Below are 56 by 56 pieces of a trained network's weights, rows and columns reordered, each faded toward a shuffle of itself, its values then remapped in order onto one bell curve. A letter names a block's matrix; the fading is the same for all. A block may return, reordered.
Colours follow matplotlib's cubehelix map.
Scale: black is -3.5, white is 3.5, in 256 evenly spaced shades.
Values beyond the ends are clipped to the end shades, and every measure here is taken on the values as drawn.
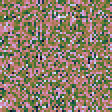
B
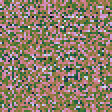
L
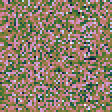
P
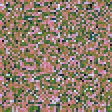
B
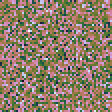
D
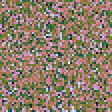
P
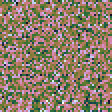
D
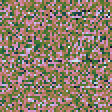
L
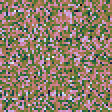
D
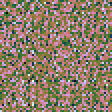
B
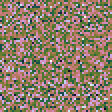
L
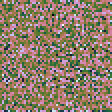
L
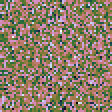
P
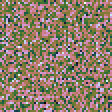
D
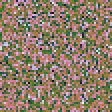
P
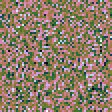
P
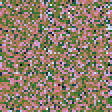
P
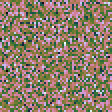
D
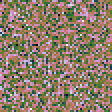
D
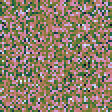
P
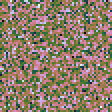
D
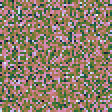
D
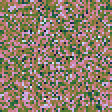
P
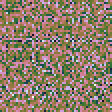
B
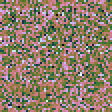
D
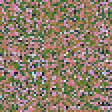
P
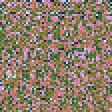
L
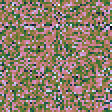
B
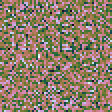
D
